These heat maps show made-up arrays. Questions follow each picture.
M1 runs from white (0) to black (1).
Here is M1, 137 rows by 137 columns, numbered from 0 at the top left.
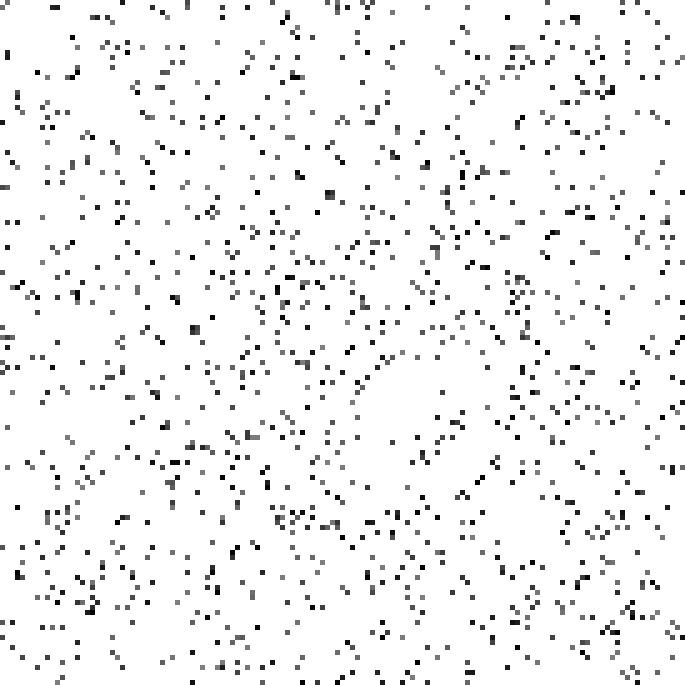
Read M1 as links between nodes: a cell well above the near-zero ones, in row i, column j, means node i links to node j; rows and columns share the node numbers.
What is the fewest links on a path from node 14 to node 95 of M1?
3
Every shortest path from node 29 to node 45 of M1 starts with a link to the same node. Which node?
node 65
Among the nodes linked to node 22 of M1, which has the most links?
node 11
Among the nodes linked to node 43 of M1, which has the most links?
node 73
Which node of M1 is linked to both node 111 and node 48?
node 74
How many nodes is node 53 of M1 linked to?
6
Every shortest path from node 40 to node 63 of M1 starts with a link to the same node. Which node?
node 23
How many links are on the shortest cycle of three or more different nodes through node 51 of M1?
3
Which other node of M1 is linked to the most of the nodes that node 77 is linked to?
node 60
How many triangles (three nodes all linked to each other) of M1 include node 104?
6
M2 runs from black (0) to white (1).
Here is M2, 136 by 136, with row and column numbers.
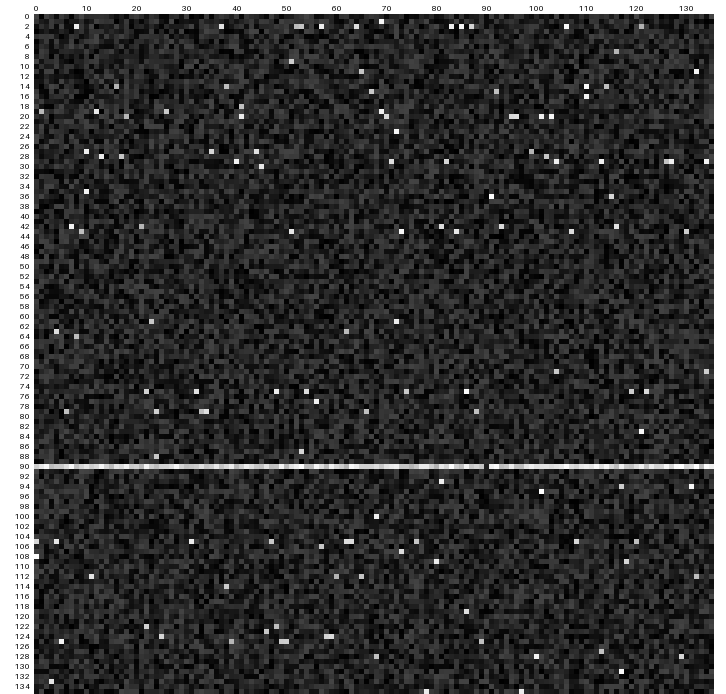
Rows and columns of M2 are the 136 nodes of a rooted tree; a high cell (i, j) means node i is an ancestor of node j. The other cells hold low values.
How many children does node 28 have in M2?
3
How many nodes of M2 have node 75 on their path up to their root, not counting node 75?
8
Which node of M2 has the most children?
90
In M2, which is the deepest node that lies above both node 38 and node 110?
14
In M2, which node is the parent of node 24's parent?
79
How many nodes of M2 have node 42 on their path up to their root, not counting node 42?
5
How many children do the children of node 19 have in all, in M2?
1
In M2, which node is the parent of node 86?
119
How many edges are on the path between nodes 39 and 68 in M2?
5
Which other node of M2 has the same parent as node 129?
100
